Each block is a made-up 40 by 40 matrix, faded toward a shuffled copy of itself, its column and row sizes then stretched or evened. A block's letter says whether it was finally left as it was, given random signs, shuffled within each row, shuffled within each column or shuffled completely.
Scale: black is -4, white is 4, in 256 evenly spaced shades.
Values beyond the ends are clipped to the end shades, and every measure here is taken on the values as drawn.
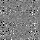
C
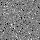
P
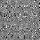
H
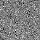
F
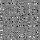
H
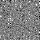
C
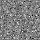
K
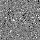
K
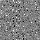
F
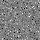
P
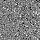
P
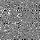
C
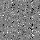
F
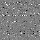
K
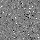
P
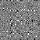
H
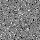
P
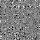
C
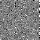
F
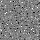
P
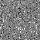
F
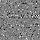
K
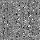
F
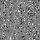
F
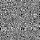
H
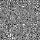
C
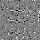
H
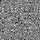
H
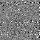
C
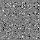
C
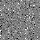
F
